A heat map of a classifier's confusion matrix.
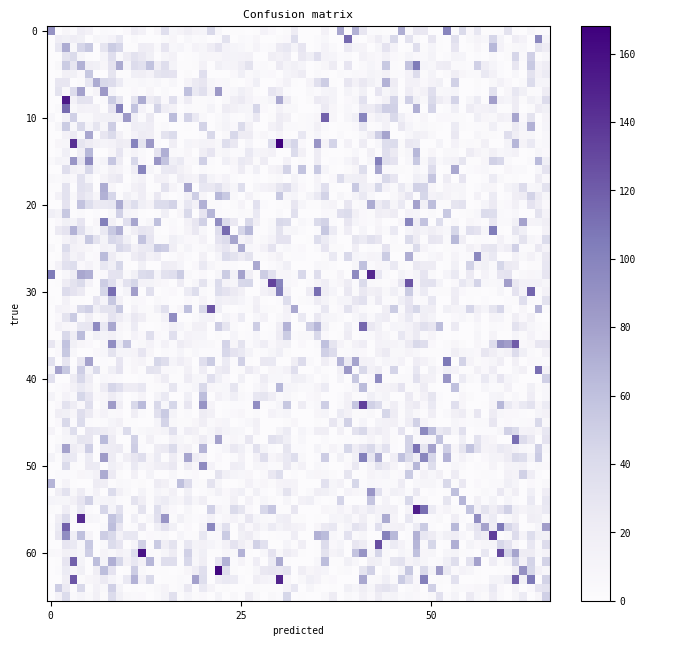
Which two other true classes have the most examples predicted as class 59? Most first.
60, 57
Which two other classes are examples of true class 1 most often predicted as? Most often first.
39, 64
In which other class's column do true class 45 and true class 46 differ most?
49
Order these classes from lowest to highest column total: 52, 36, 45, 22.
52, 45, 22, 36
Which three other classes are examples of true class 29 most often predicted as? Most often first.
47, 30, 60
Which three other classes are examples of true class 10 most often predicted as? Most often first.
36, 41, 61
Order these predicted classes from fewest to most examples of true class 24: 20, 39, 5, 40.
39, 20, 40, 5
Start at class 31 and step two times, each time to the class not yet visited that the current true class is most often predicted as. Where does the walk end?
2
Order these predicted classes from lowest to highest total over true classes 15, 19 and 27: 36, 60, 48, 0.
0, 60, 36, 48
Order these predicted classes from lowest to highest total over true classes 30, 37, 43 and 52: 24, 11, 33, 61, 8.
33, 24, 61, 11, 8
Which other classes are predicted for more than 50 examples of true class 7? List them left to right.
4, 18, 22
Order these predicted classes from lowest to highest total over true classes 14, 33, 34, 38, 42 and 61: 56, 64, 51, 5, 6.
64, 51, 56, 6, 5
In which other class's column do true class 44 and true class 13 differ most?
30
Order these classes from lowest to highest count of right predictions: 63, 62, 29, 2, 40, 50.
50, 40, 2, 62, 63, 29
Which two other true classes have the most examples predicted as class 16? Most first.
33, 10
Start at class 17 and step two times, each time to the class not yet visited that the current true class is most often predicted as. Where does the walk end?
20
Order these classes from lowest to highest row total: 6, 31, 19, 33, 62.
31, 33, 6, 19, 62
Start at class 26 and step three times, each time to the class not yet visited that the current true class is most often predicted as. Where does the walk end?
48
